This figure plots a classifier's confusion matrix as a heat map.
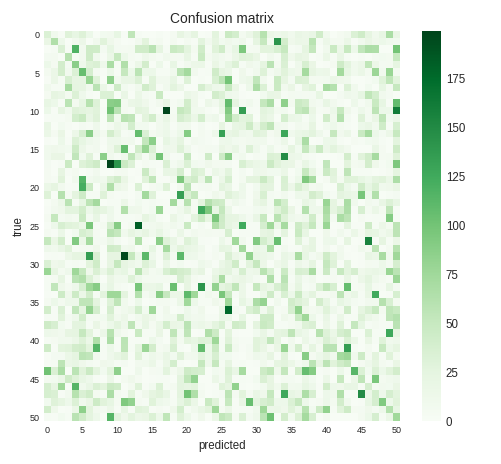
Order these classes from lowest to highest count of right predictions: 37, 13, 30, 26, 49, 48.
26, 30, 49, 37, 48, 13
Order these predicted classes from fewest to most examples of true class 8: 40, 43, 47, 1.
40, 43, 1, 47
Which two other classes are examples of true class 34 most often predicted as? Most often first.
47, 20
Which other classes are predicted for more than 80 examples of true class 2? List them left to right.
4, 28, 50
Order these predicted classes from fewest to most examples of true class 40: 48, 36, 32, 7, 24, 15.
36, 15, 48, 32, 7, 24
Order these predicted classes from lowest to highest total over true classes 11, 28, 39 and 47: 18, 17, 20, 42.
18, 17, 42, 20
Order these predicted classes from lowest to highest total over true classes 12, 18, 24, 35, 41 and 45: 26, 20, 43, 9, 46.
46, 9, 20, 26, 43
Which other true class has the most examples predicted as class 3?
7
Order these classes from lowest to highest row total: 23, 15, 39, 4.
15, 4, 39, 23
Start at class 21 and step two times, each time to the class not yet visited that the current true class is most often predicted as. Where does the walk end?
5
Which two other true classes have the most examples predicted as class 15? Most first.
14, 36
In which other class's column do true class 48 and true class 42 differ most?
29
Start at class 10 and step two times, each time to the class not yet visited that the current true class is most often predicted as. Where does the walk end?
9
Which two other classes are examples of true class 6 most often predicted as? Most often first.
26, 9
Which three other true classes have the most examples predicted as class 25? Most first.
13, 34, 32
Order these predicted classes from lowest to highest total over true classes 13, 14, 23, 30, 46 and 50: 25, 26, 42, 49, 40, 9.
42, 49, 26, 40, 9, 25
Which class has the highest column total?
50
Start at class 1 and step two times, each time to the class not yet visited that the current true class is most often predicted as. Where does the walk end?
22
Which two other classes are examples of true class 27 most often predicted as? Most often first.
46, 33
